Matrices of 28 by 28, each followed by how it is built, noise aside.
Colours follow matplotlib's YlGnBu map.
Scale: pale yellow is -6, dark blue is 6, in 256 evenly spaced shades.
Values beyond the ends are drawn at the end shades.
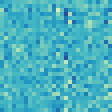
low rank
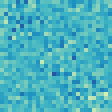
block diagonal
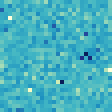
sparse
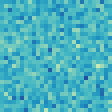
noise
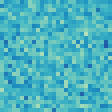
noise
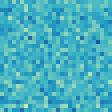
repeating columns
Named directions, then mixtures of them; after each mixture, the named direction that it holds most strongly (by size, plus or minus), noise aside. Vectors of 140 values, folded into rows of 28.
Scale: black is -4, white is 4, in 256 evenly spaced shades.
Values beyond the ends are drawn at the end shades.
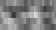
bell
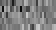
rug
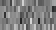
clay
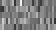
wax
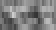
bell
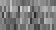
clay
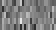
clay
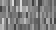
wax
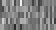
wax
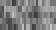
bell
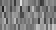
wax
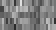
wax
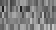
rug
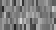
clay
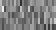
wax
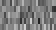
clay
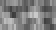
bell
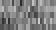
wax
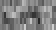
bell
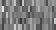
wax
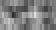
bell
